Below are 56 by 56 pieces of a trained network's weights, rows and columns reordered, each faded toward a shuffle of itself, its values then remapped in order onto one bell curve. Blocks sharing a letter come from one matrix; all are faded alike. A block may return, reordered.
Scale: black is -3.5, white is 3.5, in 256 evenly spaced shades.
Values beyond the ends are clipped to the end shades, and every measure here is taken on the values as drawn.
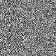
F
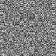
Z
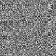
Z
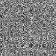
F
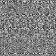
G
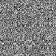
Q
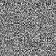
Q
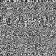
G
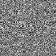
G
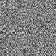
Q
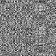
Z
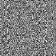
F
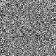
F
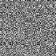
Z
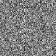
F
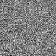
Q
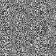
F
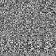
G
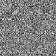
G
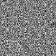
F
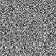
Z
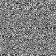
G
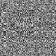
Z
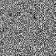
F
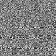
G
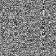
F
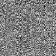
F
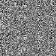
F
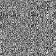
F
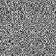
Z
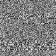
G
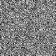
G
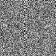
F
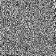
F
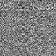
Z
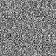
Q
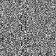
F
